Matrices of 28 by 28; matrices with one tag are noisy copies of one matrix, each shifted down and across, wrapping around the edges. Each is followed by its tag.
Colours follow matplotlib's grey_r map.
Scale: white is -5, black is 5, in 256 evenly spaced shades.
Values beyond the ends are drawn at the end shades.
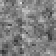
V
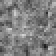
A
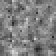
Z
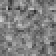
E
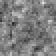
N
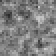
Z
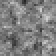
V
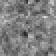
A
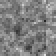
V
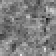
N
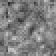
N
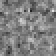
E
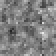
Z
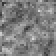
N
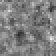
Z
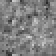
A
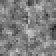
Z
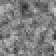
Z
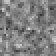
E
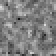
E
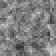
Z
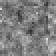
V
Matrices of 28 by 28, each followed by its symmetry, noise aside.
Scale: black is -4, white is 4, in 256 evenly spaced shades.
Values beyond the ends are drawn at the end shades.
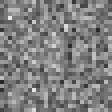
mirrored top to bottom.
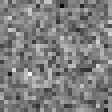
no symmetry.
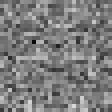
mirrored left to right.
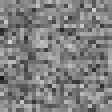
mirrored top to bottom.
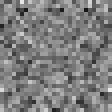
mirrored left to right.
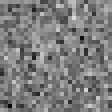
no symmetry.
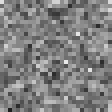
mirrored left to right.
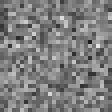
same after a half turn.
